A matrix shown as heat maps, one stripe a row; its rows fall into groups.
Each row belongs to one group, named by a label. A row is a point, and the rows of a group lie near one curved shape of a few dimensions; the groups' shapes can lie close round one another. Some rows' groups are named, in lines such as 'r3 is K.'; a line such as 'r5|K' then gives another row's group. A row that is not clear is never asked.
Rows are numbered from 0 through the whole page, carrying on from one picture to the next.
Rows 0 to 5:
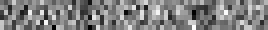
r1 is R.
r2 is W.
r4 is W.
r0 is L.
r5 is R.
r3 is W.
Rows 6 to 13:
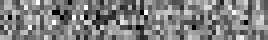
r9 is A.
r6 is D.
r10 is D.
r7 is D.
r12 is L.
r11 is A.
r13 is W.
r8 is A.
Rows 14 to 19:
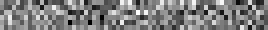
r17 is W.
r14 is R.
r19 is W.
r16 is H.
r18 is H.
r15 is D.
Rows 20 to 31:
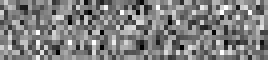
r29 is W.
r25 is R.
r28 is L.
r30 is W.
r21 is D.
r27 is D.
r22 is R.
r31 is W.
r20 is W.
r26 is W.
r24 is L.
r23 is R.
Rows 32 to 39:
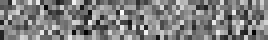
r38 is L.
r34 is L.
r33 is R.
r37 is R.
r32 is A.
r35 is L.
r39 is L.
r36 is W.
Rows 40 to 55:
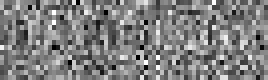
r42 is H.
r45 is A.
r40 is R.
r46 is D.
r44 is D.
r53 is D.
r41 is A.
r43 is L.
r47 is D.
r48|D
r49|W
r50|L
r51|R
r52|R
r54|L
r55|D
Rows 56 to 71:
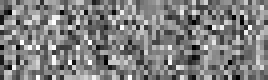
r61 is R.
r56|D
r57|R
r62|L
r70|D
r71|L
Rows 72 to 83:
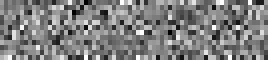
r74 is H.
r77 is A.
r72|R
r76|L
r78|L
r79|A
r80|W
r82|D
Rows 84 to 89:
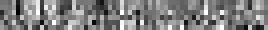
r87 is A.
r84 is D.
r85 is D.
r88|D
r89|R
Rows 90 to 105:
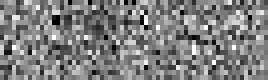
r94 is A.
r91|W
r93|A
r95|D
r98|R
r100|A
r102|R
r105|L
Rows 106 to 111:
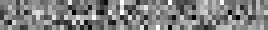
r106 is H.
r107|H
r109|L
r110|A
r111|W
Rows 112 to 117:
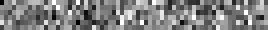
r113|R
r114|R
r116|R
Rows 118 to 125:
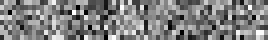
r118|H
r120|A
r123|W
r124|R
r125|H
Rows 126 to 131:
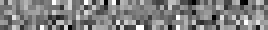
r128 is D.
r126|D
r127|L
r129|A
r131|L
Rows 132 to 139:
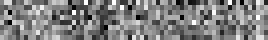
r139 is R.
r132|H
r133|H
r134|A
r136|A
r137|H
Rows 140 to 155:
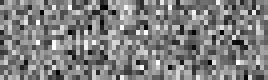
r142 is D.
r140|L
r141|H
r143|L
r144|W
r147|A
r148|L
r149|D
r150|L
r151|H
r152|W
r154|W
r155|L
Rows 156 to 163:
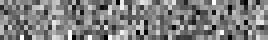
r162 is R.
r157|H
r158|R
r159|A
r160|R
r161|W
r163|H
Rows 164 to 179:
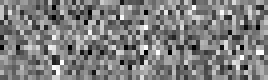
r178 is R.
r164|A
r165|R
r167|L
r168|W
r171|L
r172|D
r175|W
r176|A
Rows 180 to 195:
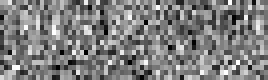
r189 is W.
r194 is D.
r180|H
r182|L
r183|L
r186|H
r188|A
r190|A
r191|D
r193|A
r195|W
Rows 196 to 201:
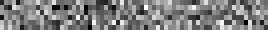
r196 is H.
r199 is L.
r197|A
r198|W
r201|W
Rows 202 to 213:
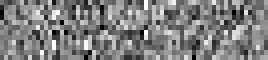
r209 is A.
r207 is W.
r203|L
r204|L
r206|L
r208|A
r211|D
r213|W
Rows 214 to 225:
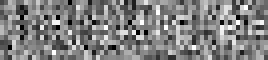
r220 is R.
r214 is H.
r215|D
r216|D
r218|R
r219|W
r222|A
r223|A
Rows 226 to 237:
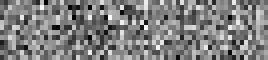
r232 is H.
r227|H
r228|A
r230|R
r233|W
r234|L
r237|L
